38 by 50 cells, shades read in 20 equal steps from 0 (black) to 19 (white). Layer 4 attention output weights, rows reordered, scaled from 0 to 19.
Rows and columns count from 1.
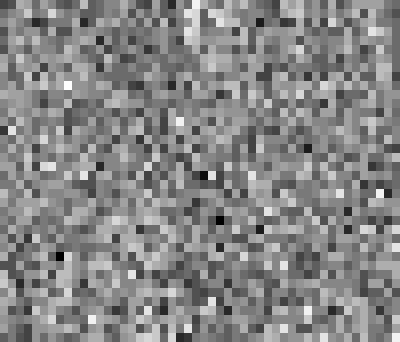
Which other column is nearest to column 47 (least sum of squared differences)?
37
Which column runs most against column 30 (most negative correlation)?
33
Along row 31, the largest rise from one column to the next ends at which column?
8
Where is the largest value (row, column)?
10, 9
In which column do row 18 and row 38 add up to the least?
23
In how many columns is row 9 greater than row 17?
23
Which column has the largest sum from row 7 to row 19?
4
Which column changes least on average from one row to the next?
16
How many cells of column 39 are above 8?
27
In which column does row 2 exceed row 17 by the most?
25
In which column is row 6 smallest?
19
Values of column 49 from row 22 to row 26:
3 11 10 4 12
